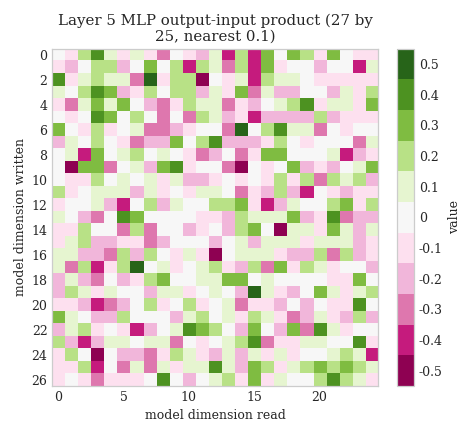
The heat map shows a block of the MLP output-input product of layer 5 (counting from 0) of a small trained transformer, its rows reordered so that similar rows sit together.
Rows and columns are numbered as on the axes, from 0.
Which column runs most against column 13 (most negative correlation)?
3
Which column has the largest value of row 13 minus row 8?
14
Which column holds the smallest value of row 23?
2
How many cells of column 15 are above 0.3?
2
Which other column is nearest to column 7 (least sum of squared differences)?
0
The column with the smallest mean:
13
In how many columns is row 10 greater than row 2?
9
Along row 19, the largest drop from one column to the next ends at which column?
16
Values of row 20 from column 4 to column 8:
-0.3 -0.2 0 0.2 -0.1
